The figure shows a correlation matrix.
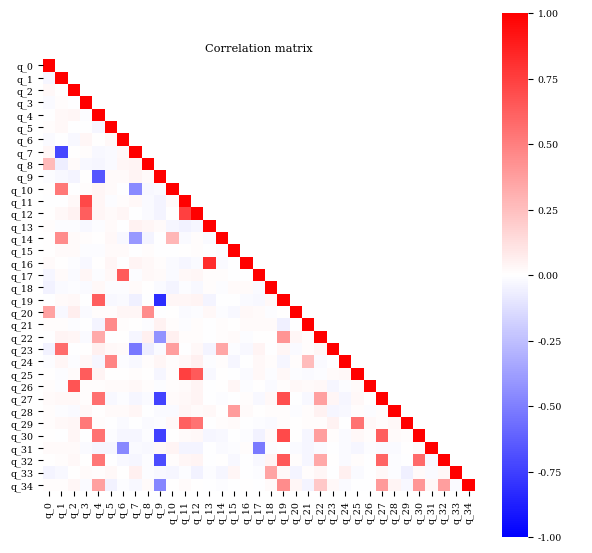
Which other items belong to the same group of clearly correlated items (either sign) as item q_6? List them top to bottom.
q_17, q_31
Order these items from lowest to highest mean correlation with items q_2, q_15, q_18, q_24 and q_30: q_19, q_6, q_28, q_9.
q_9, q_6, q_28, q_19
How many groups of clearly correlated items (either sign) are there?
10
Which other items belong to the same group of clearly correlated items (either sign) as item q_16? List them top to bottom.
q_13
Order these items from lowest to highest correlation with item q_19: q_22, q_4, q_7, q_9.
q_9, q_7, q_22, q_4
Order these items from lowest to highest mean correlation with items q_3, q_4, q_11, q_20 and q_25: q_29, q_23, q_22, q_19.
q_23, q_22, q_19, q_29
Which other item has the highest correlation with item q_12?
q_11
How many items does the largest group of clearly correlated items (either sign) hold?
8
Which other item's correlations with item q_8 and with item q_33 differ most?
q_20
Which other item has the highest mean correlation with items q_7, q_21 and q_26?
q_2
